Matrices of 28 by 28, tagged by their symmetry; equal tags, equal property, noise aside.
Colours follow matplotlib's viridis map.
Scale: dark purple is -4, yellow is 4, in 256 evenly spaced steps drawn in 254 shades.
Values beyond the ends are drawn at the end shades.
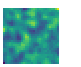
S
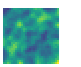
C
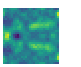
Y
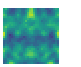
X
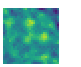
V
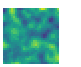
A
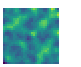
V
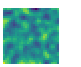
A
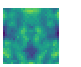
X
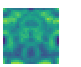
X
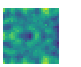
Y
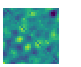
V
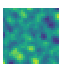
S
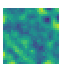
V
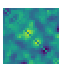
C
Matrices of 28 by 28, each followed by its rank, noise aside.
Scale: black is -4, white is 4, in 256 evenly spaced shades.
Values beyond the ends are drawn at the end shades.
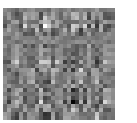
three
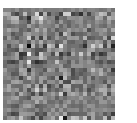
four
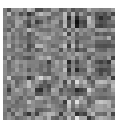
three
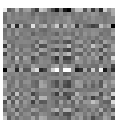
two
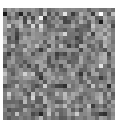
six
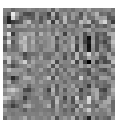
three
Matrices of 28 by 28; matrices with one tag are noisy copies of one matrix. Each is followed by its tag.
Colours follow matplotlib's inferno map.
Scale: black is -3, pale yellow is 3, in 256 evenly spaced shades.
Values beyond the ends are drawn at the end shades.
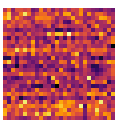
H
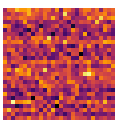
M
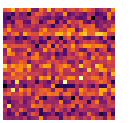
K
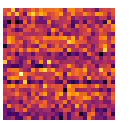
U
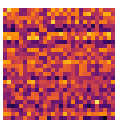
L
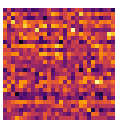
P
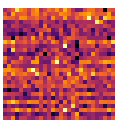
M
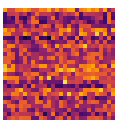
K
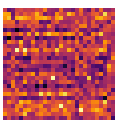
H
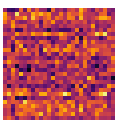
H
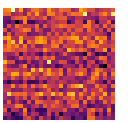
U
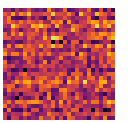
P
